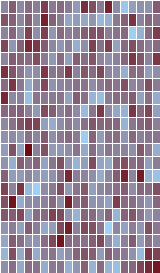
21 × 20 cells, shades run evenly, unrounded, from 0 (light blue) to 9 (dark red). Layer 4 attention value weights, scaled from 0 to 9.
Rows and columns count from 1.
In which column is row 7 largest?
2
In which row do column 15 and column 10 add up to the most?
16
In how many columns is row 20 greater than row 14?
11
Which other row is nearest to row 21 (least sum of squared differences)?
5
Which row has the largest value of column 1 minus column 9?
8
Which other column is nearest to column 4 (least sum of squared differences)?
12
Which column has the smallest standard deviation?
10
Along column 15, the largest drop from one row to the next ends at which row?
17
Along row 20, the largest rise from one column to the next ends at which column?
19
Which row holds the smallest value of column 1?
20
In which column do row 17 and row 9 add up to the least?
15
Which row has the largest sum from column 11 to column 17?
4
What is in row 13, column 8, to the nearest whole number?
6
